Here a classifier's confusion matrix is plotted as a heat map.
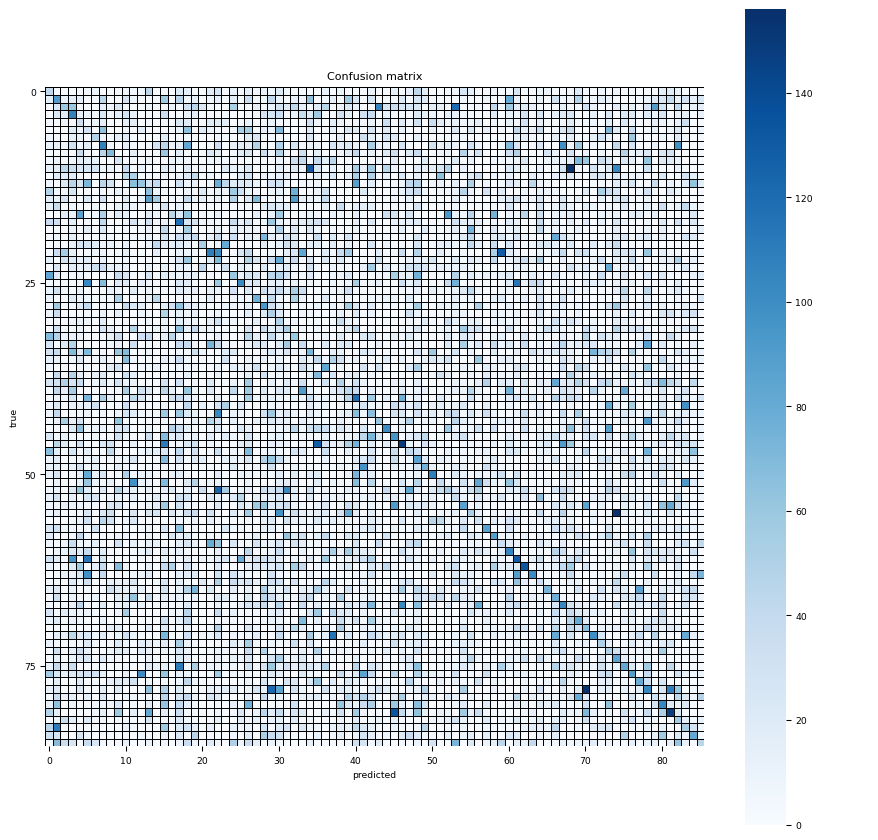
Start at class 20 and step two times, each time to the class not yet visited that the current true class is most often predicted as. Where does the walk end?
73
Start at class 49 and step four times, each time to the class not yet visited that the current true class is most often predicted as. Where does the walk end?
60
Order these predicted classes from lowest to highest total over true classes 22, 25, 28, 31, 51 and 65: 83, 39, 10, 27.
27, 10, 39, 83
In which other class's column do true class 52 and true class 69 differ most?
22
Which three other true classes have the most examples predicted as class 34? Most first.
10, 1, 71
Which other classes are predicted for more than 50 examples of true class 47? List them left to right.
0, 26, 78, 84
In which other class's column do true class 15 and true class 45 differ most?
42
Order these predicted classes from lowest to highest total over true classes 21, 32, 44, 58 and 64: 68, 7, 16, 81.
7, 81, 68, 16
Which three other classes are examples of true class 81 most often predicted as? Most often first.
45, 13, 70
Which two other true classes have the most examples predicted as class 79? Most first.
2, 71
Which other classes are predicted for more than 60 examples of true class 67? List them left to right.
42, 46, 48, 56
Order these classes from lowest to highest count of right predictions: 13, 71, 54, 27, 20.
20, 13, 27, 54, 71
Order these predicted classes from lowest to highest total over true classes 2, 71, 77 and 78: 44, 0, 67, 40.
0, 40, 44, 67
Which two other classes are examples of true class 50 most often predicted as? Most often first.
5, 40
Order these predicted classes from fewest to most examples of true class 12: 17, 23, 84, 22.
17, 23, 84, 22
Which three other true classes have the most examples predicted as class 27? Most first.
14, 54, 7
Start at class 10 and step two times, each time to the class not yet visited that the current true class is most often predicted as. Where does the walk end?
35
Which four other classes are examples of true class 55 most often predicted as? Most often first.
74, 30, 39, 26
